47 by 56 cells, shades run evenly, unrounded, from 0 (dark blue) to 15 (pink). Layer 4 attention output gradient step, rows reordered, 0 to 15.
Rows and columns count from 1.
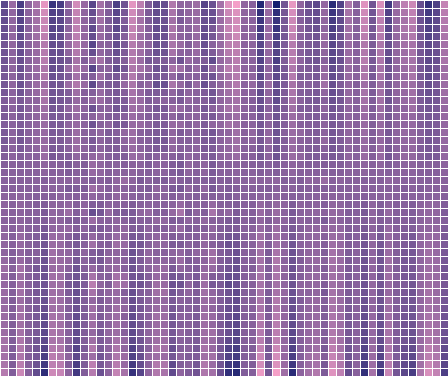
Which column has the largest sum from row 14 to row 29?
30
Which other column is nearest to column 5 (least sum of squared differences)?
44
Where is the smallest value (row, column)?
1, 35
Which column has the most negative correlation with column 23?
24
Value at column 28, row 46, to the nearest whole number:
6
